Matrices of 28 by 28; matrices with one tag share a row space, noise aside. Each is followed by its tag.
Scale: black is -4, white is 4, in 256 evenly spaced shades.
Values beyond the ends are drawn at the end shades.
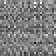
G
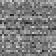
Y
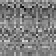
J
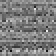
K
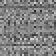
G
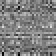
Y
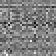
K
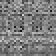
J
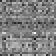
K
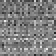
G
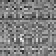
J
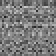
J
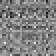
K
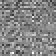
Y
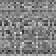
J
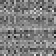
G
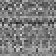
J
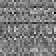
G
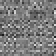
G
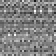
G
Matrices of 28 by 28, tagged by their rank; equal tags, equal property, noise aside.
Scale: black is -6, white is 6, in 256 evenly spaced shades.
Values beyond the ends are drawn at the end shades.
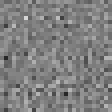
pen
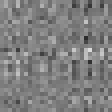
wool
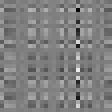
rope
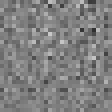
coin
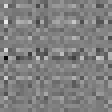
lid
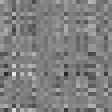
lid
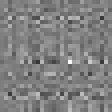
wool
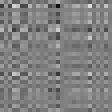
rope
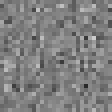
pen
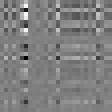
rope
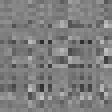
lid
